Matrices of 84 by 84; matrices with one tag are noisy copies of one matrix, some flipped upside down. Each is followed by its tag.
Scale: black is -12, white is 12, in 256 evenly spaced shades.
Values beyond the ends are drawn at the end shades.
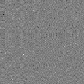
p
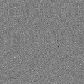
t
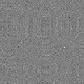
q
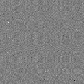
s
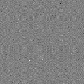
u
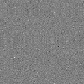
t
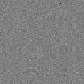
u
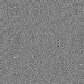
t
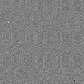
s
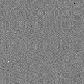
s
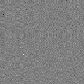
p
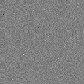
p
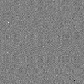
s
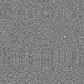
q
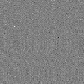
t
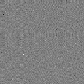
p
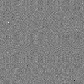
s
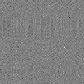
q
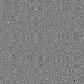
s
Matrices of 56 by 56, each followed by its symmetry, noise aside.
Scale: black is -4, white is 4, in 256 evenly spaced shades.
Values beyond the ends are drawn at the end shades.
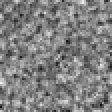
symmetric.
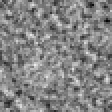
symmetric across the other diagonal.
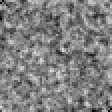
symmetric across the other diagonal.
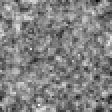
symmetric.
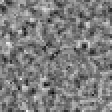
symmetric.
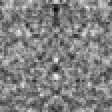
mirrored left to right.
